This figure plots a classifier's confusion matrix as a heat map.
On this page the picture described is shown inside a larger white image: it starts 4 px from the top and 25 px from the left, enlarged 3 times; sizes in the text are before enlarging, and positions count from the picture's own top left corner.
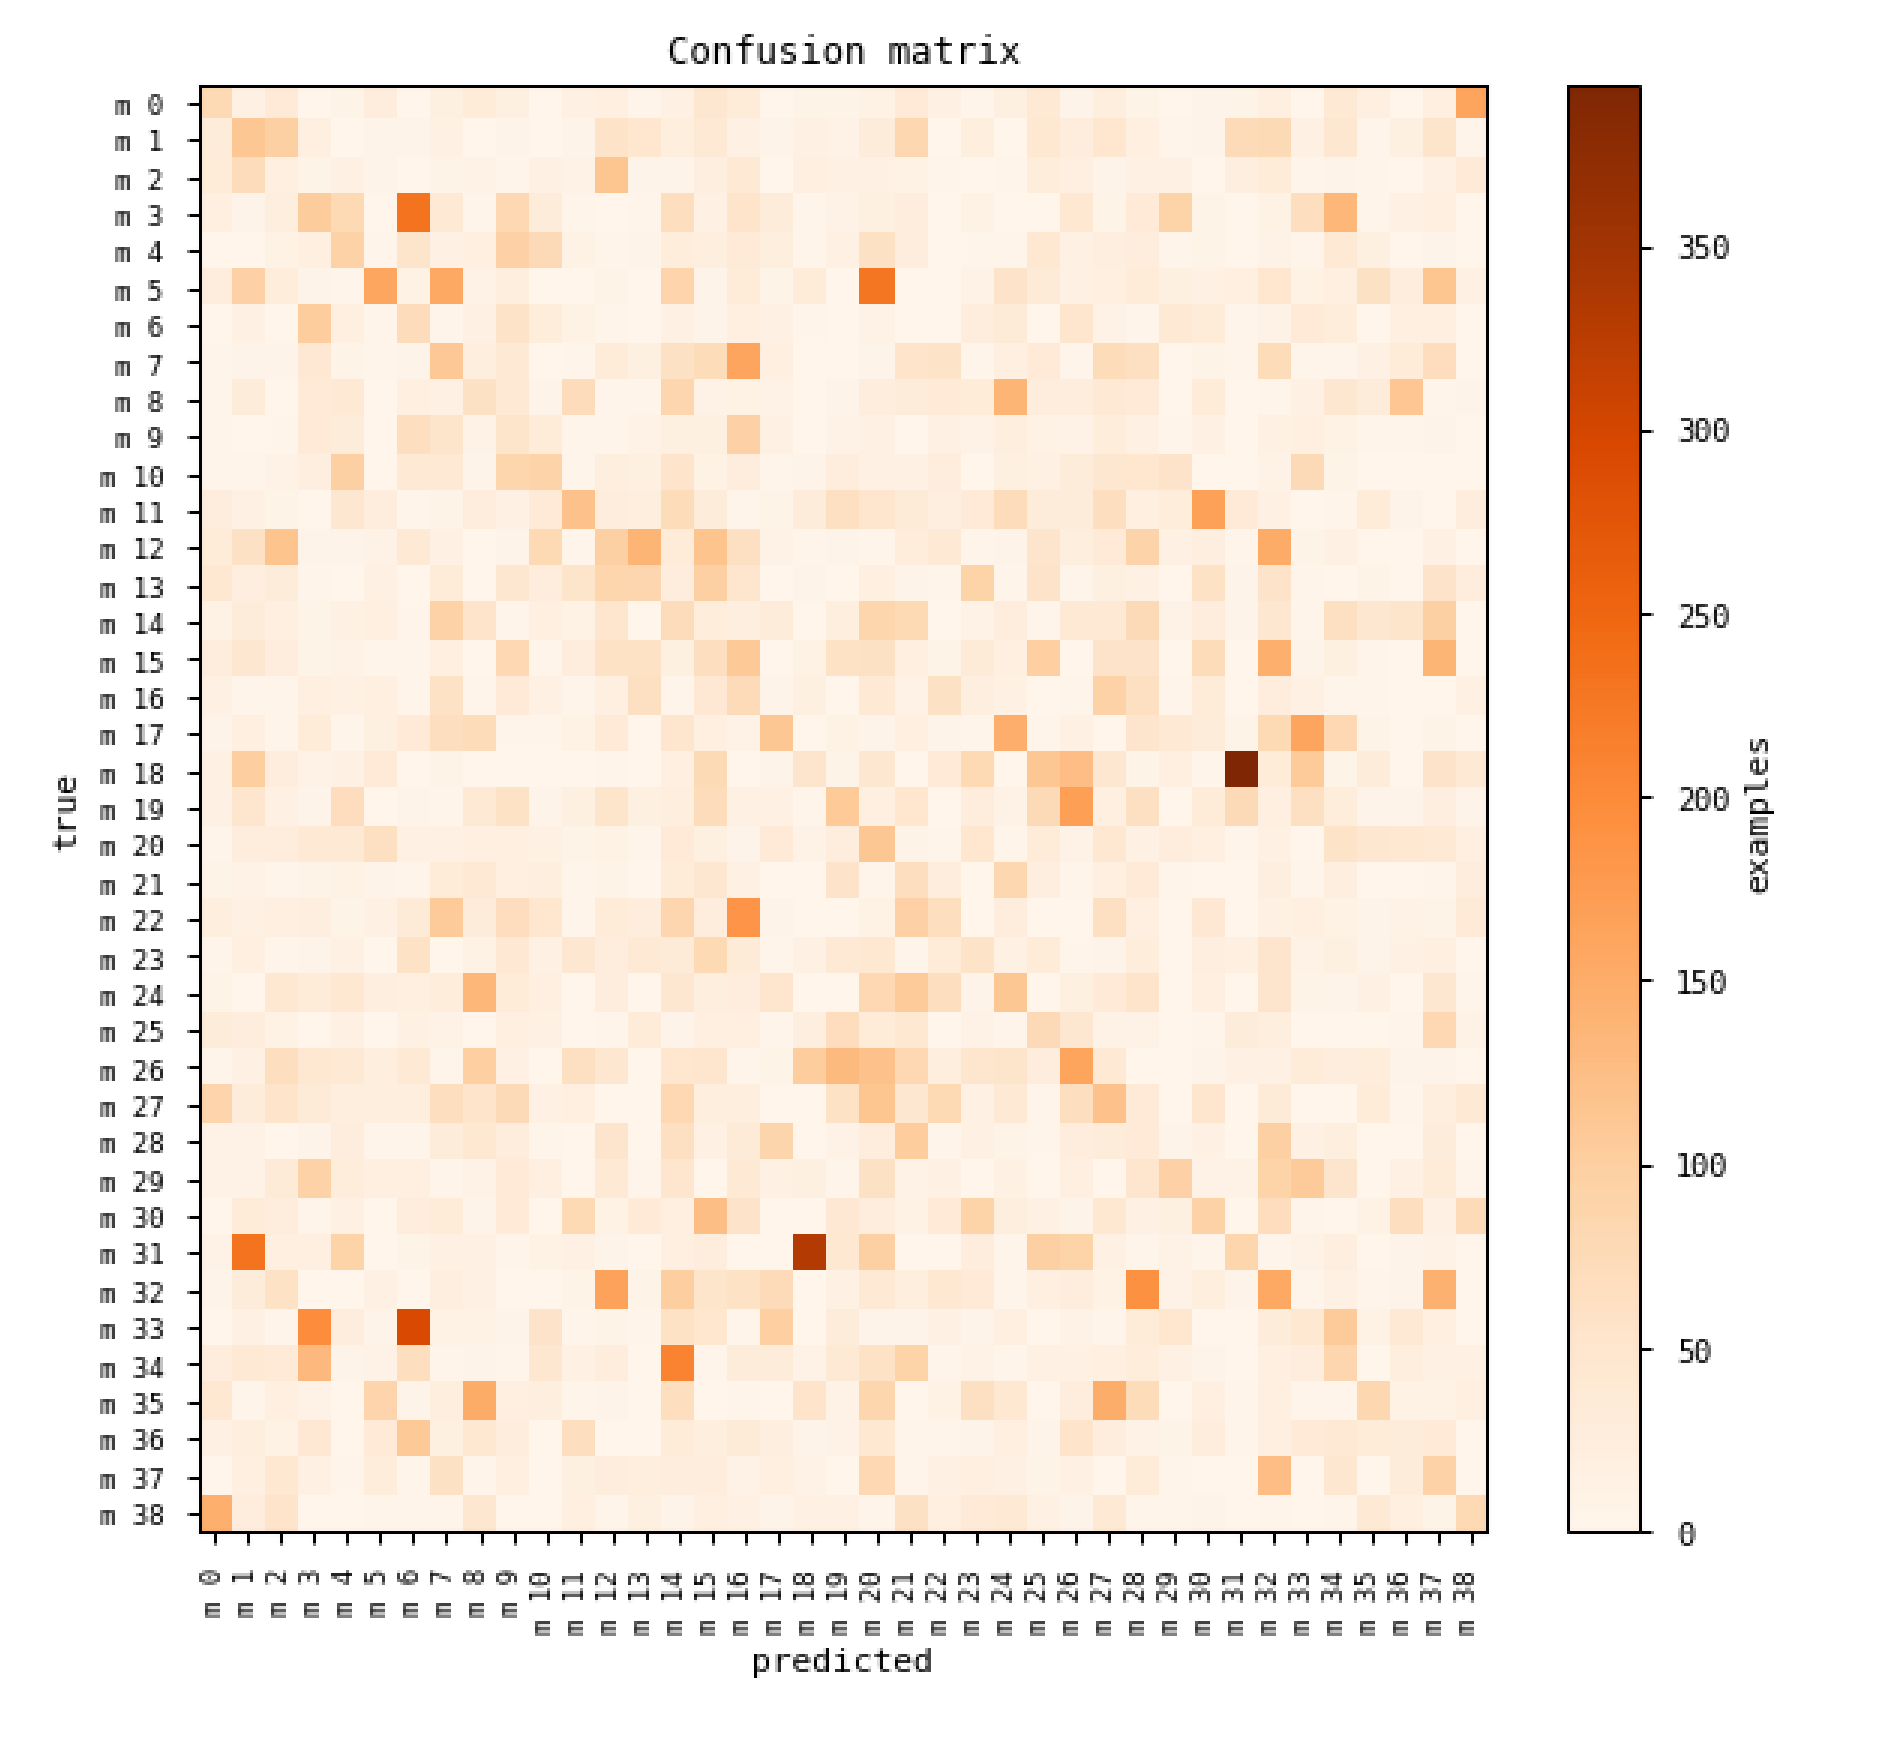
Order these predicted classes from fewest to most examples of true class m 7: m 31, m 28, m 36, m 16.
m 31, m 36, m 28, m 16
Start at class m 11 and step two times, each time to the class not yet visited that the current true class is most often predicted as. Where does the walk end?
m 15
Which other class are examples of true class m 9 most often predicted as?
m 16
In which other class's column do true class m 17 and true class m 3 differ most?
m 6
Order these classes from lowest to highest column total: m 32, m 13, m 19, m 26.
m 13, m 19, m 26, m 32
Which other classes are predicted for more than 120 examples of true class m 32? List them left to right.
m 12, m 28, m 37
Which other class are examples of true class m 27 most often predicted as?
m 20
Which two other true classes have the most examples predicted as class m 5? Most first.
m 35, m 20
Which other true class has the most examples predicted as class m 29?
m 3
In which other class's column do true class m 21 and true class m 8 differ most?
m 36
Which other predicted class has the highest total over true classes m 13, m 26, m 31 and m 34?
m 18
